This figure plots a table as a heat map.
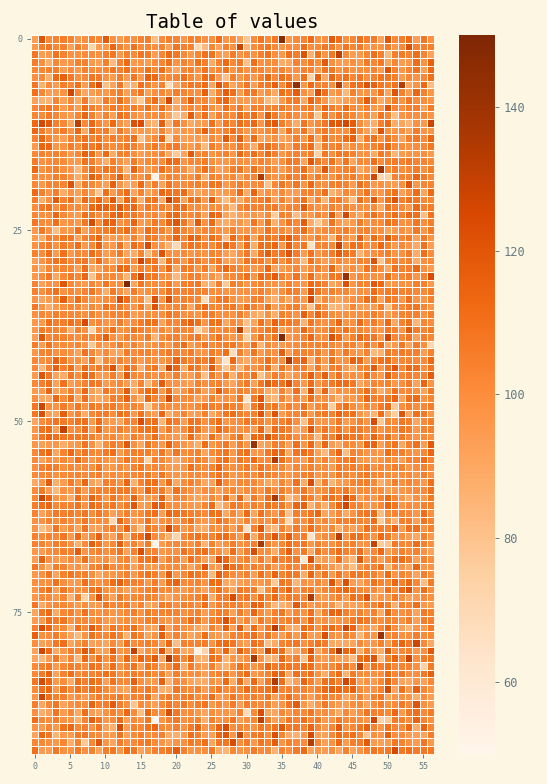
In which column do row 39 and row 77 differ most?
35
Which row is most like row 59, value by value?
25
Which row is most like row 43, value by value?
21
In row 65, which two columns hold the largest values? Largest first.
43, 16
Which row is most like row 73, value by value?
92
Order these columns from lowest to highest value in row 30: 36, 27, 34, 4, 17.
34, 36, 4, 17, 27
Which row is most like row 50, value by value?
29
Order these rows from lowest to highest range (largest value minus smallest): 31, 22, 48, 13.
22, 13, 48, 31
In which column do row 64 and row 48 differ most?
1
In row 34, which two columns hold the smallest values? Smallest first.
24, 16
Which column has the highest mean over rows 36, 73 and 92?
39
